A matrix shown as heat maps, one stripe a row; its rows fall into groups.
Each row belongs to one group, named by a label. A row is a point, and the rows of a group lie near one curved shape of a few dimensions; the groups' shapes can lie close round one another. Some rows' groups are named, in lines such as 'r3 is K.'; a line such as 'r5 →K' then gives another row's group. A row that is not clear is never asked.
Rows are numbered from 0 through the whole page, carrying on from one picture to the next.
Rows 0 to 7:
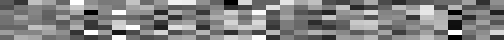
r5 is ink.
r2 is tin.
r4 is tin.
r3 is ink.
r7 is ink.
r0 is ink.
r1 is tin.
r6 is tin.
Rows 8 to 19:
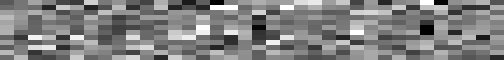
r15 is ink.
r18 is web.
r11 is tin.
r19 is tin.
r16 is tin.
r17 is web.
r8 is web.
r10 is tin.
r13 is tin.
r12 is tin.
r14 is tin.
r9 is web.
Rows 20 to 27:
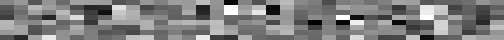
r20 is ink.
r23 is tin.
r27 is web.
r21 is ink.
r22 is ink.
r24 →web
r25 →web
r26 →web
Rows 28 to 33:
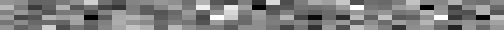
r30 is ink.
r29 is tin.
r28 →tin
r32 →tin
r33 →web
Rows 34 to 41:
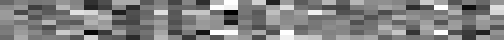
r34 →ink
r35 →web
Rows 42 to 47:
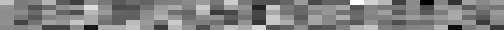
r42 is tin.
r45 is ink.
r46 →ink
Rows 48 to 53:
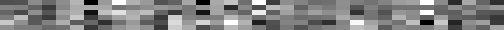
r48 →tin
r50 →tin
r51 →tin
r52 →tin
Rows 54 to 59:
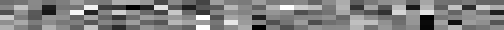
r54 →tin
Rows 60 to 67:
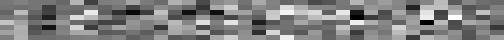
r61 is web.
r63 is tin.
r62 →web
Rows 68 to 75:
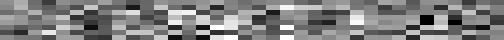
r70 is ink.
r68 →ink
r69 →web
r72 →tin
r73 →web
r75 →web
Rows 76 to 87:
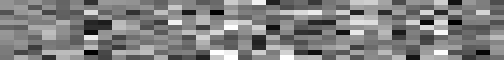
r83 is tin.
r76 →tin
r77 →tin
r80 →tin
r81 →ink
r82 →web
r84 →tin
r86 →web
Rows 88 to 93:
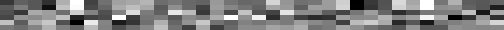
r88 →tin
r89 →tin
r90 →ink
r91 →ink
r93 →web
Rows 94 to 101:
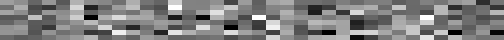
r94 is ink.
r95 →tin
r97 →tin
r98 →tin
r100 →tin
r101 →tin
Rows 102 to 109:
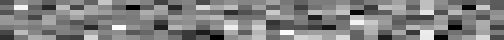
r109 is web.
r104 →tin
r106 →tin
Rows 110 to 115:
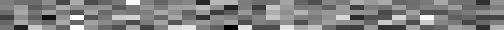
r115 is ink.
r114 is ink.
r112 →web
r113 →tin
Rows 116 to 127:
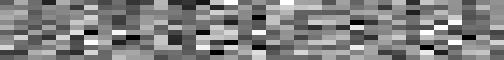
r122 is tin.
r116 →web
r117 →web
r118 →web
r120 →tin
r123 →ink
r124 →tin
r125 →tin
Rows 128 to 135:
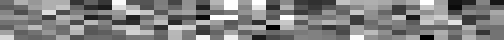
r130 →web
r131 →web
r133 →ink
